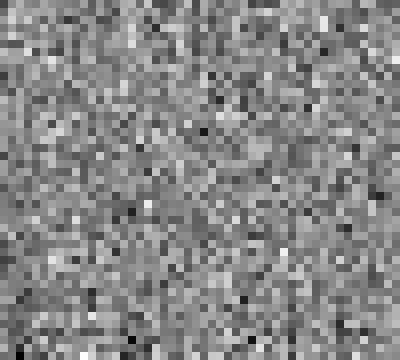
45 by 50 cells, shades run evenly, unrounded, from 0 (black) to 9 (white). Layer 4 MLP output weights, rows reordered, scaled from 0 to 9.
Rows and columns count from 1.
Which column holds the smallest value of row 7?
41
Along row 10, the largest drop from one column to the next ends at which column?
27
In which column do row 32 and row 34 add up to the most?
36
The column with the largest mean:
7
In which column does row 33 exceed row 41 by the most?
43
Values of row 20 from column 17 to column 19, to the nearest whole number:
5 4 4
